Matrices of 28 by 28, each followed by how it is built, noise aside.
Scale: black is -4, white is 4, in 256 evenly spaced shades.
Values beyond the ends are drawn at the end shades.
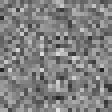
low rank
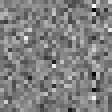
uneven columns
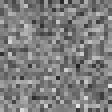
blocks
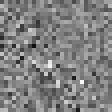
lower triangular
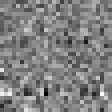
low rank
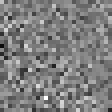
lower triangular
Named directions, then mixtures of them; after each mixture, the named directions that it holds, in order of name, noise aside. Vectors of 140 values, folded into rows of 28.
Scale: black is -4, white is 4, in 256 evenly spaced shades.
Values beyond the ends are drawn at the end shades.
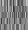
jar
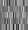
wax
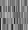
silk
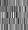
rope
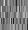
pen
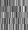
rope, wax.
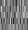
pen.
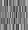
jar, rope, wax.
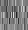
rope.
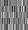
rope, wax.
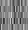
jar, pen, silk.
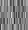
jar, silk.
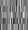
pen, silk, wax.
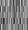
jar, pen, silk.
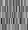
jar, pen.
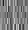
jar, wax.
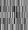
jar, rope, silk.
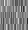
pen, rope, wax.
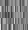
silk.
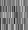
rope, silk, wax.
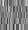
jar, wax.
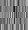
jar, rope, silk.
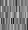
pen.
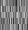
pen, wax.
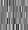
jar, wax.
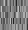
pen.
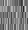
pen, rope, wax.
